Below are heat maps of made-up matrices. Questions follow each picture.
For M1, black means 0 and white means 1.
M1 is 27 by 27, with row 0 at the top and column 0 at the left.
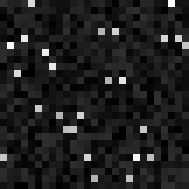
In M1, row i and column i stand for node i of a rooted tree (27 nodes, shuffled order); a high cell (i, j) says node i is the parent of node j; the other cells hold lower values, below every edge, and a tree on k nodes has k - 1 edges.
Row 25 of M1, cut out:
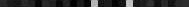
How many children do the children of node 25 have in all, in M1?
3
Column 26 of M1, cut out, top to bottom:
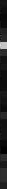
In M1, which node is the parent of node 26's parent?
7
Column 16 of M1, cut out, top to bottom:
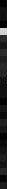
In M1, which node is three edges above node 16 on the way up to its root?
22
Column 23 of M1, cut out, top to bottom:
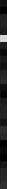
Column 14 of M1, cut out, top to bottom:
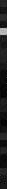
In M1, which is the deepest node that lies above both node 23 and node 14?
4
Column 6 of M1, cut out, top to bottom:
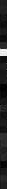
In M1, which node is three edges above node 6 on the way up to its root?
18
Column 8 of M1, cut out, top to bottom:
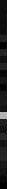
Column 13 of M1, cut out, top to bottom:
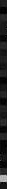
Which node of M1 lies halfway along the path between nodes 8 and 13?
15
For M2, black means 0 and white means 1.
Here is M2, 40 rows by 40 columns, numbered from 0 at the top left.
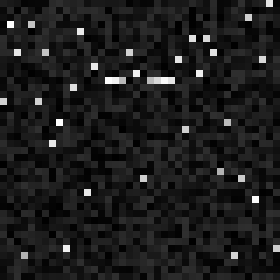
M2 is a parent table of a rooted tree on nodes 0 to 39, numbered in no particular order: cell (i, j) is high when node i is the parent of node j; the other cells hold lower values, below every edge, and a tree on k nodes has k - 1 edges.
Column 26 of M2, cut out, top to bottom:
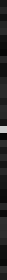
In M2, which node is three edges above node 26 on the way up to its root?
20
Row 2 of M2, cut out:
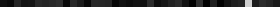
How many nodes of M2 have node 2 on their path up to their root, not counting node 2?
4
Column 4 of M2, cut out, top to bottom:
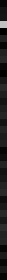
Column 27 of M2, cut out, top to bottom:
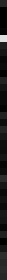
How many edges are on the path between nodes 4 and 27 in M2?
6
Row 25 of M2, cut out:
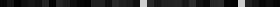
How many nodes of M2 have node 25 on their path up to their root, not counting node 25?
12
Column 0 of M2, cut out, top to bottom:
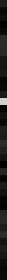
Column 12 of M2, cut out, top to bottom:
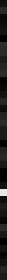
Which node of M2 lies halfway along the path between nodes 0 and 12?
5
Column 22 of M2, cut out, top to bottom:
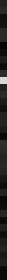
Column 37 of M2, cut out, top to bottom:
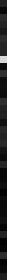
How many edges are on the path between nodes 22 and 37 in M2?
4
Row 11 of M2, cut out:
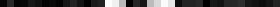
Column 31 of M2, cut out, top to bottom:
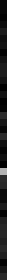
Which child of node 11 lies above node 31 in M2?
24
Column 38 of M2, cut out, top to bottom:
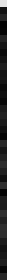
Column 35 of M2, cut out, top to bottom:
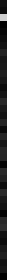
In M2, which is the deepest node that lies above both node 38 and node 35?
14
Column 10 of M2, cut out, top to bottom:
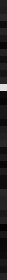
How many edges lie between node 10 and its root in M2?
4
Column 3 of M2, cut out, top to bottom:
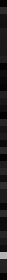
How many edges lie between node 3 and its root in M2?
7
